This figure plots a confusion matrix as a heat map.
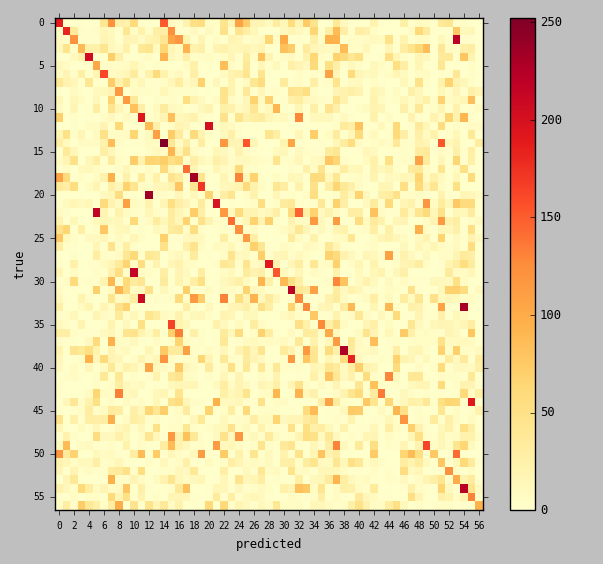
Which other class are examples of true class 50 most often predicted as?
53
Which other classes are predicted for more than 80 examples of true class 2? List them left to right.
15, 16, 30, 36, 37, 53
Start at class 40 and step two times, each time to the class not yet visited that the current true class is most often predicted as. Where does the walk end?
20
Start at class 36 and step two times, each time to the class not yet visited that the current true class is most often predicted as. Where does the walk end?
48
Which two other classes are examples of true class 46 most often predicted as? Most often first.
7, 29
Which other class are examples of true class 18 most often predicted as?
24
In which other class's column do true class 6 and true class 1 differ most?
15
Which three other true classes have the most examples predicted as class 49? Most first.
21, 3, 22
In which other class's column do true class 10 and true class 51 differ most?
29
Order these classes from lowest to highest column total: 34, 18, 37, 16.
18, 16, 34, 37
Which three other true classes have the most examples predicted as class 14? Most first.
0, 39, 4
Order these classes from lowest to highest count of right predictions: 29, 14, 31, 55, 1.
55, 29, 1, 31, 14
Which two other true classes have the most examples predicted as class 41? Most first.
44, 36
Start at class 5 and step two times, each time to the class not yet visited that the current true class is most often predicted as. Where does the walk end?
32
